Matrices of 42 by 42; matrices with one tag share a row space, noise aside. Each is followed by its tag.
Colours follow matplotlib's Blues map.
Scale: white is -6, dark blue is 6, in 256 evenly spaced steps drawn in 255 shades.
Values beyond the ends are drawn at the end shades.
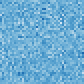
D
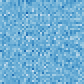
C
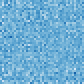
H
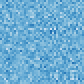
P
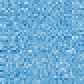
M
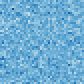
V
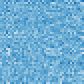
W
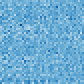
H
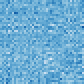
W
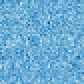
V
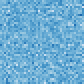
W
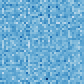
V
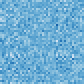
M
